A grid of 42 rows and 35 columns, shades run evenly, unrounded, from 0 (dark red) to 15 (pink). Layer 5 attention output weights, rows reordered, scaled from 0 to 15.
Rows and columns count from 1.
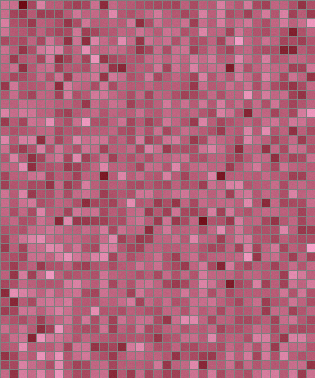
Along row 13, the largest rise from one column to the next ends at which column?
29
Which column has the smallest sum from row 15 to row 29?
34
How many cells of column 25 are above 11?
6
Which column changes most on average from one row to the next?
33
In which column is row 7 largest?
11
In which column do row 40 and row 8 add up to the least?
13
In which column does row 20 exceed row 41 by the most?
19
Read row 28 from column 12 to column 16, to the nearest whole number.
12 11 8 6 6
